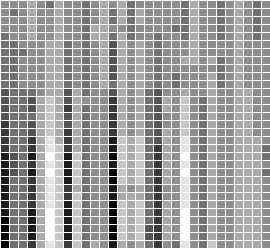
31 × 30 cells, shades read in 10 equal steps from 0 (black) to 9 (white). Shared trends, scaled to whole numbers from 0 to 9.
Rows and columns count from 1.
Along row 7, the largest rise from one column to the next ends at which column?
14
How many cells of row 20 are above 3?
24
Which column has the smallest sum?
13
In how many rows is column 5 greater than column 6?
1
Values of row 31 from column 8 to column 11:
2 7 4 6
